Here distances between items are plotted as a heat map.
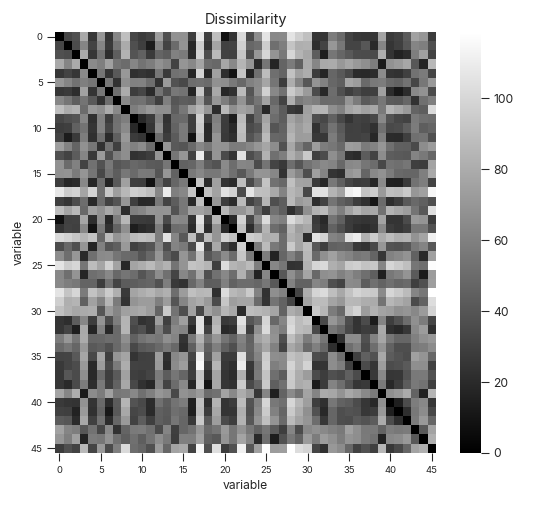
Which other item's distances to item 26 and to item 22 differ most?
24
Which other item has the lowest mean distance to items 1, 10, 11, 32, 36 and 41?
16
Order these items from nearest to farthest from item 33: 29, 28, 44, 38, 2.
2, 38, 44, 29, 28
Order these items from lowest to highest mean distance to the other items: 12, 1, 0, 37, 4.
4, 37, 1, 0, 12
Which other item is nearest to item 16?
11
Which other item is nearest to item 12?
5
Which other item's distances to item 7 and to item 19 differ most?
28
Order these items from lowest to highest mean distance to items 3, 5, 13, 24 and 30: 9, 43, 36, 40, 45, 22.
43, 9, 40, 36, 22, 45
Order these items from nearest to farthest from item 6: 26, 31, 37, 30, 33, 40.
40, 37, 31, 33, 26, 30
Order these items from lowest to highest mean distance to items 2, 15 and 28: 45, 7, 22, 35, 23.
7, 23, 35, 22, 45
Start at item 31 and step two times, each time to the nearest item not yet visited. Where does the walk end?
18
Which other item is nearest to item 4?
21
